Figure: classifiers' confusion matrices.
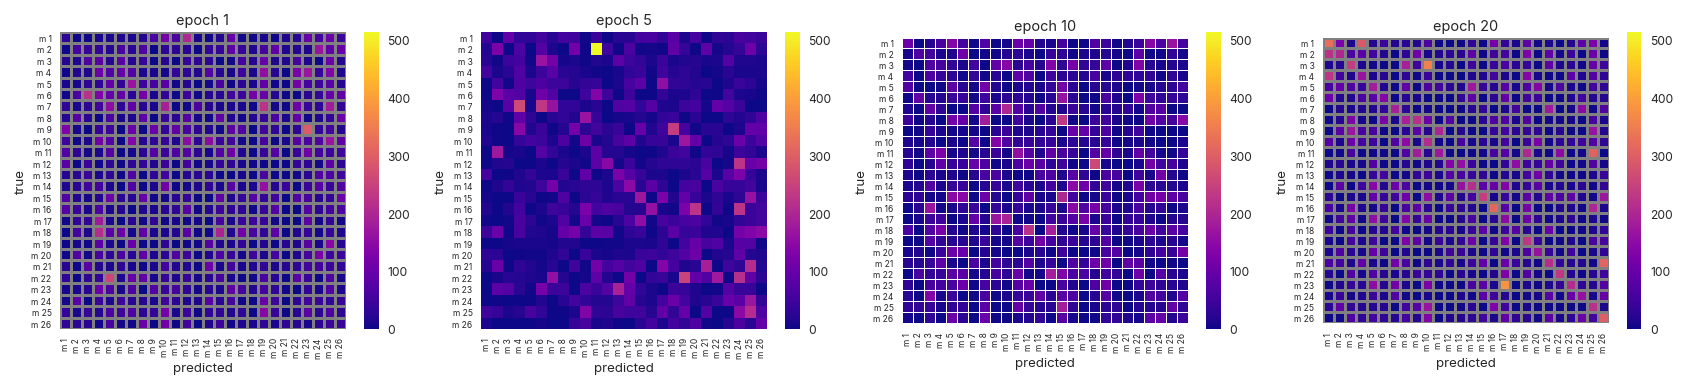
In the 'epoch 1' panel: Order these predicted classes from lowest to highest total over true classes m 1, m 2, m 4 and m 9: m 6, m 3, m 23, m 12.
m 3, m 6, m 12, m 23
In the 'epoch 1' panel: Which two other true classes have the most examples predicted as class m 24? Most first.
m 2, m 20
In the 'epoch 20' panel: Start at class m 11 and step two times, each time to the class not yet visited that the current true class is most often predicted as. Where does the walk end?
m 10
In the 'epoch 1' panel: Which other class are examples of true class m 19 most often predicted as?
m 25
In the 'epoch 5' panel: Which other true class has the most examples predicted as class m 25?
m 21
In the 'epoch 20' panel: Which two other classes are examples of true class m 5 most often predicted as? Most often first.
m 14, m 20
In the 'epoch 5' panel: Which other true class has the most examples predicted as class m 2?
m 11
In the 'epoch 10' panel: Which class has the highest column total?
m 15
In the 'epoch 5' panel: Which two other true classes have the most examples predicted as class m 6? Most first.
m 7, m 3
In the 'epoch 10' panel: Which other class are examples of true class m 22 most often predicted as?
m 14
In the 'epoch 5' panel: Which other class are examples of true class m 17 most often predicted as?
m 15
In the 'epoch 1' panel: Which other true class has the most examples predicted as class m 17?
m 18
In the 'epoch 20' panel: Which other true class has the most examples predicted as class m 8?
m 3
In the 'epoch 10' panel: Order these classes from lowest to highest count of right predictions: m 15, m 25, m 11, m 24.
m 24, m 25, m 11, m 15
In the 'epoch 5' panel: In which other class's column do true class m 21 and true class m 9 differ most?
m 18
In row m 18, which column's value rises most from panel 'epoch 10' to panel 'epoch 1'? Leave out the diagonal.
m 15
